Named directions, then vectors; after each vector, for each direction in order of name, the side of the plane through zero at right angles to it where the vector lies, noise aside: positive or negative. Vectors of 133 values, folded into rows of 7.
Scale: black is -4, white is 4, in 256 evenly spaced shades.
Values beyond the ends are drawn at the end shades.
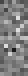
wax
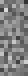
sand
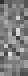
positive, positive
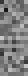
negative, positive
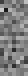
negative, positive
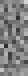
negative, negative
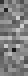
negative, positive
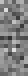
positive, negative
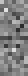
positive, negative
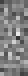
positive, positive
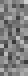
negative, negative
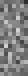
positive, positive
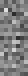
positive, negative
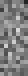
positive, positive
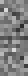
positive, negative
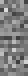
positive, negative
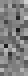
negative, negative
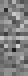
negative, positive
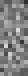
positive, positive
